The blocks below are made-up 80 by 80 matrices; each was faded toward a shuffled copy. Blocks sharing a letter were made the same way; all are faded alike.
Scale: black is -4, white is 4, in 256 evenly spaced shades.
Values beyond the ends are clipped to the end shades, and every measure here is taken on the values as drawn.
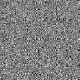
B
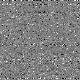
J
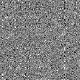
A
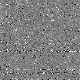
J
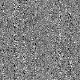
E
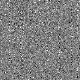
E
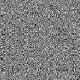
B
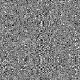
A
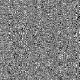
A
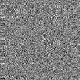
B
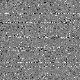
J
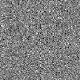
A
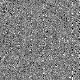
E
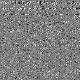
J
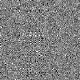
A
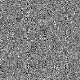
A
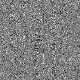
E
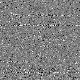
J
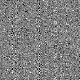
A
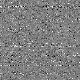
J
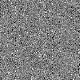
E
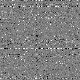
J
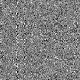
A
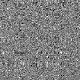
A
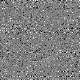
J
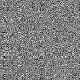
B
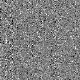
E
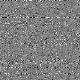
J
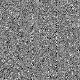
E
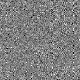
A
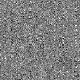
A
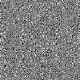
A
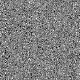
E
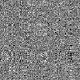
B
